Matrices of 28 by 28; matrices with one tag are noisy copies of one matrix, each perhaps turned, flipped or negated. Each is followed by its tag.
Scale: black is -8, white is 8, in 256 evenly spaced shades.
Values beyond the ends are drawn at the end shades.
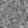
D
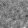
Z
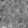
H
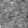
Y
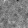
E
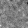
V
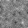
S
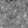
Y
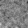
V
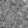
V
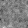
H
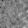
V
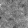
E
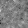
E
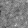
Y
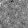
Z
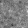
Y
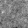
Y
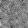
Z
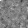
D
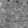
H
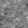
E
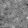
E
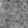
H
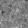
Y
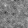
S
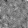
D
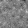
Z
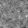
Z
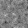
S
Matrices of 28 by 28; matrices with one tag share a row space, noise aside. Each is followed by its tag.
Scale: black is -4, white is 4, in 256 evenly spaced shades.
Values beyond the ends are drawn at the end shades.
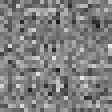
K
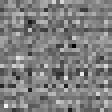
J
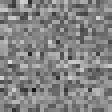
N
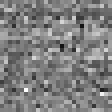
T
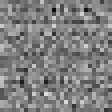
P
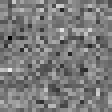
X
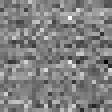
T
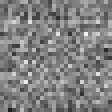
N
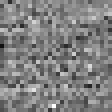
K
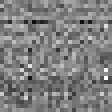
J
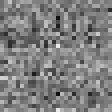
K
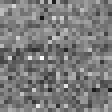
K
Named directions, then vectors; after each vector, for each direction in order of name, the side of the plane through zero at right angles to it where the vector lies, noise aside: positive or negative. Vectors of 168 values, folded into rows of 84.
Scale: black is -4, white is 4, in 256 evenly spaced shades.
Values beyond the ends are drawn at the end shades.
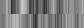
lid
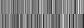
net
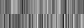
negative, negative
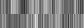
negative, negative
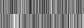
positive, negative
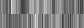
negative, negative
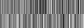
positive, negative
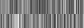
positive, negative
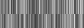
positive, positive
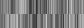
positive, negative
